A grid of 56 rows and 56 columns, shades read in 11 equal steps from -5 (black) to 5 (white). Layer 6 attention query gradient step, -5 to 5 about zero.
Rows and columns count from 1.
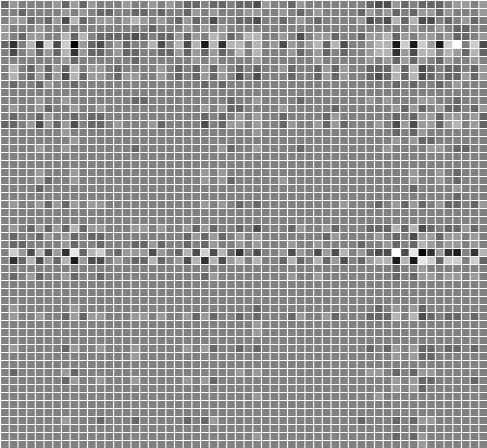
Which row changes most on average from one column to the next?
6
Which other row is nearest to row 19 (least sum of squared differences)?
13
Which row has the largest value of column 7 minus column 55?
32
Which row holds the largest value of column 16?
3
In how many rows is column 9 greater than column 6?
15
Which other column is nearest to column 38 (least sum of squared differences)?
11
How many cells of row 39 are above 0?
4
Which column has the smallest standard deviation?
41
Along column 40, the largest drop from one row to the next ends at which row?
33
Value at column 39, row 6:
2
